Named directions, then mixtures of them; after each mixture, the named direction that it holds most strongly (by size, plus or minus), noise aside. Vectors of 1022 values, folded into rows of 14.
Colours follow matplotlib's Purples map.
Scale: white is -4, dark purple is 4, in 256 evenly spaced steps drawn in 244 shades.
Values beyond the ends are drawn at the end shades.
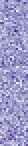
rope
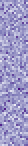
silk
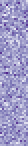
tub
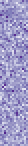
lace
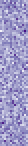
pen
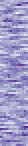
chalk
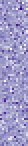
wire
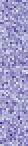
rope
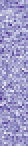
lace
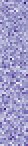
rope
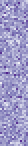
tub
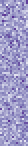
tub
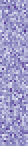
pen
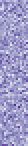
silk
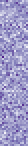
lace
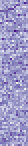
rope
